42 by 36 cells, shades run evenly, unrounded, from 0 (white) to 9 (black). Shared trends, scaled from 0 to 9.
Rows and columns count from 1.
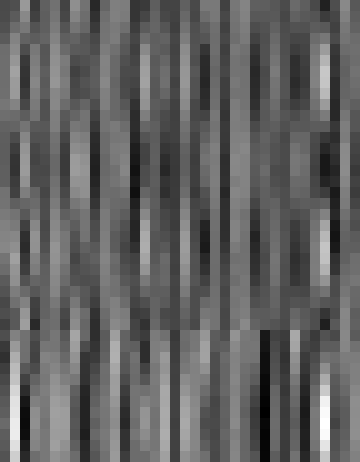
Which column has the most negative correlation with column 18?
24
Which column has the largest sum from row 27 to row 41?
27
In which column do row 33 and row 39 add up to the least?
2
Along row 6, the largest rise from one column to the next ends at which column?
34
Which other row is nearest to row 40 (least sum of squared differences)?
38
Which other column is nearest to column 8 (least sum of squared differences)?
35
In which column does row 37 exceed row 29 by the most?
3
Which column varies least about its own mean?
18
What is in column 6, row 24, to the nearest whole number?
4
